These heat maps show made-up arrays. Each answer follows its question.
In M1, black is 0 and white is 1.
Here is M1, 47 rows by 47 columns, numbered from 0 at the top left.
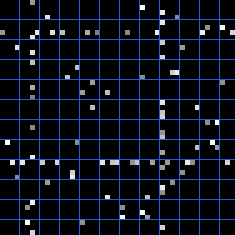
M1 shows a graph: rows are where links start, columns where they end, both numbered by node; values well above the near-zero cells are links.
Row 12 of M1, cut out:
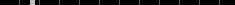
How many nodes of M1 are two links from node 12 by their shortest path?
9
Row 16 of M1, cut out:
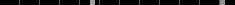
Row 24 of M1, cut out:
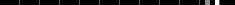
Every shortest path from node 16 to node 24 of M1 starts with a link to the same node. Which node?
node 44
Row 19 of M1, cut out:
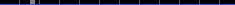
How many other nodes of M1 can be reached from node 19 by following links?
10
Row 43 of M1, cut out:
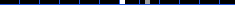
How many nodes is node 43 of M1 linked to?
2
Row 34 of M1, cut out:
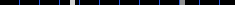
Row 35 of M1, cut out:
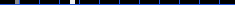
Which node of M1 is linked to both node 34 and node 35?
node 14
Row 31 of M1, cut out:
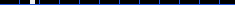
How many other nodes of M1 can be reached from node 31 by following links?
10
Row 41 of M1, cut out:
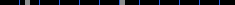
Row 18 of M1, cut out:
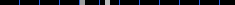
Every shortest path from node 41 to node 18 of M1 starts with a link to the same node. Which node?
node 5
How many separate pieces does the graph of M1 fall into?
5
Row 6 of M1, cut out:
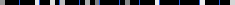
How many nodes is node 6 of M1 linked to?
10
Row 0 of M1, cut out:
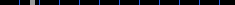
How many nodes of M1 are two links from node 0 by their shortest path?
9
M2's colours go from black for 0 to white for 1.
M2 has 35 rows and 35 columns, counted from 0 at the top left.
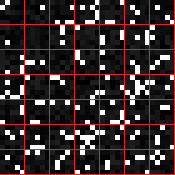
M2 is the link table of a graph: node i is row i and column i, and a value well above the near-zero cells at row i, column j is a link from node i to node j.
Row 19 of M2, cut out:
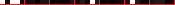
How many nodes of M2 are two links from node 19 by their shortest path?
10
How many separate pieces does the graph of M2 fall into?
2
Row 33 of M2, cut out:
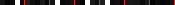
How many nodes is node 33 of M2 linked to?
4
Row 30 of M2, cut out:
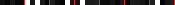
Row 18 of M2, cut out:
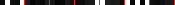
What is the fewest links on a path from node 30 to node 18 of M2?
3
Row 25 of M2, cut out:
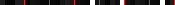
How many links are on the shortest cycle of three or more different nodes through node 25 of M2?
5
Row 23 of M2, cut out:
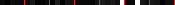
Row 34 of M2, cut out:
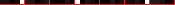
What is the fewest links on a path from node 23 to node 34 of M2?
4
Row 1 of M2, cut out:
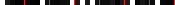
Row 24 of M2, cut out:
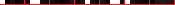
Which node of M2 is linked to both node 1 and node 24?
node 0
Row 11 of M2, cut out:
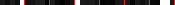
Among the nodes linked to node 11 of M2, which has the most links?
node 4
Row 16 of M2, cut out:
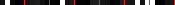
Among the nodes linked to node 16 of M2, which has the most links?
node 27
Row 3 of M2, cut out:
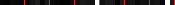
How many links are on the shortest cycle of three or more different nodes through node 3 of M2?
6
